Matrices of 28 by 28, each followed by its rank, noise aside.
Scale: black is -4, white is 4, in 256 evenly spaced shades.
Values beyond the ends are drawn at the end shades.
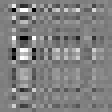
one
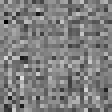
six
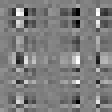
one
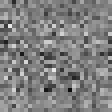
six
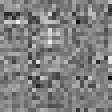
six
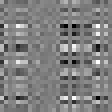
one
